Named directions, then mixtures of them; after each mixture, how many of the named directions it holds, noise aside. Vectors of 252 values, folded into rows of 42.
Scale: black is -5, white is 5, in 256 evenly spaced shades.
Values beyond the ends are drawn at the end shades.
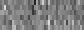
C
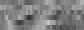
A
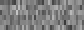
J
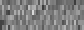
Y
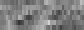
one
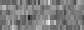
four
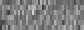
one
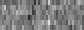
three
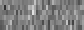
three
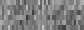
three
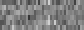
four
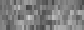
two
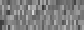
one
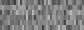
two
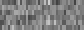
four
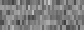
three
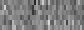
one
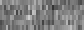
four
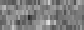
four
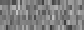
one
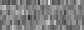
four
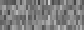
three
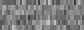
four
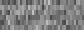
three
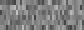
one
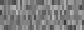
one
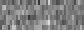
four
